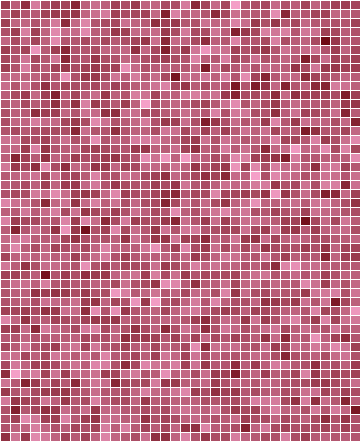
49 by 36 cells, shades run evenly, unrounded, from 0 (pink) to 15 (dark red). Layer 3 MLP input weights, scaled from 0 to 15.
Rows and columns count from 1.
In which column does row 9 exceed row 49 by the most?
18
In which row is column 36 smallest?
35
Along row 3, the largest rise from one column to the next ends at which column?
7
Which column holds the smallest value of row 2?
28
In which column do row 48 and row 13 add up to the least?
13
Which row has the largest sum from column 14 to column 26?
22
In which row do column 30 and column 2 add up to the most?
26
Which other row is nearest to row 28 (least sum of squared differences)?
29
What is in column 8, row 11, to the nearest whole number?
9
